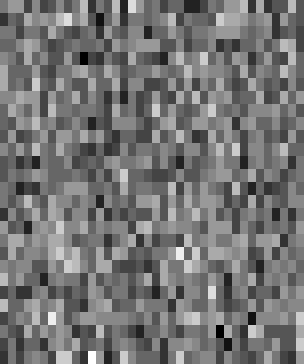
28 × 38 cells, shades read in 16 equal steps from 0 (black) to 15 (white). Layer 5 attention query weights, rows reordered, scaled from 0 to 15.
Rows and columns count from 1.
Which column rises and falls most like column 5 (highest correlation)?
3
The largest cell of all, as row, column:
28, 12
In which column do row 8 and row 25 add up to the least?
32
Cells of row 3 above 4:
32
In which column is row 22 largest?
1
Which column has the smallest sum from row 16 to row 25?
33
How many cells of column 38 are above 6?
16
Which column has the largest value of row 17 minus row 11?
25
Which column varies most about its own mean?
23
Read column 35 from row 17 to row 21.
2 6 10 4 8
